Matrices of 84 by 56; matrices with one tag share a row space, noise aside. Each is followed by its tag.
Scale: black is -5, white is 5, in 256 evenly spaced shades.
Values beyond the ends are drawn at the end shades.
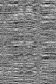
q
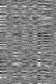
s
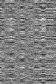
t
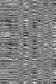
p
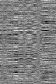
q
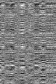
t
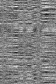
q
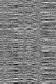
q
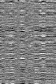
t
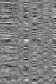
p
